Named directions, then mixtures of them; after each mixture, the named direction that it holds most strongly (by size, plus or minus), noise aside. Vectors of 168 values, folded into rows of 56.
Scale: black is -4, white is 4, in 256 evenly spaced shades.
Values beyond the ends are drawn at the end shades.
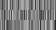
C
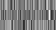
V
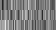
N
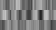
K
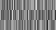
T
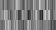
K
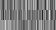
V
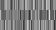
V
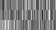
N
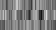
K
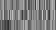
N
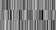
T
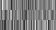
N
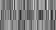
V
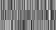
V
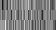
N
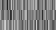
T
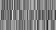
T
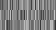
C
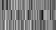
N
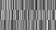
T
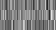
V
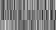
V
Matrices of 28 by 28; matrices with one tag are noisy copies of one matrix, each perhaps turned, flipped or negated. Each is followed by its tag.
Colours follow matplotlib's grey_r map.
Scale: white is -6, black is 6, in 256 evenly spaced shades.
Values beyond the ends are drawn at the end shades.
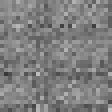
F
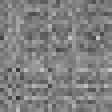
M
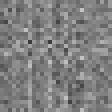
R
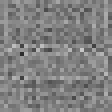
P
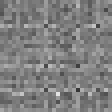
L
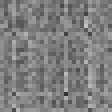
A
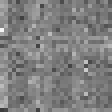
F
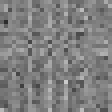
R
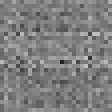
P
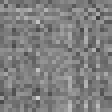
M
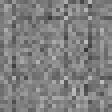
A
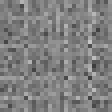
L
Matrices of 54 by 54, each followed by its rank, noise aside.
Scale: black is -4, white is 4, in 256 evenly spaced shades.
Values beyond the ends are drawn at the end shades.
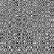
six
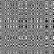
two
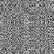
six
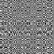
four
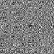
eight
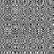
four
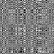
three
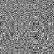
six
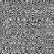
six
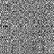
eight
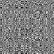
six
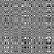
two
